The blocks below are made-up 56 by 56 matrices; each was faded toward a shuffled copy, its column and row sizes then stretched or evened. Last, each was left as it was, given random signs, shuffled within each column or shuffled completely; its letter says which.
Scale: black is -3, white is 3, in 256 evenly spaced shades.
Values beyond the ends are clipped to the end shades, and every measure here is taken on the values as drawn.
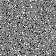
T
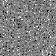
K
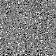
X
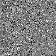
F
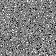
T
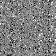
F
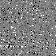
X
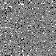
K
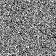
T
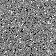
T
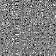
K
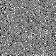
X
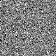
F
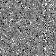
F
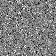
T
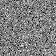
T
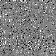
K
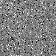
F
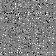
X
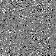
X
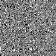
X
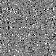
K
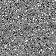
T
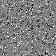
F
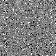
X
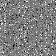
F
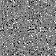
K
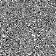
X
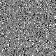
F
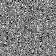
F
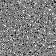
T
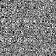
K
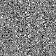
X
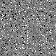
X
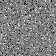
T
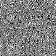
K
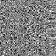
K
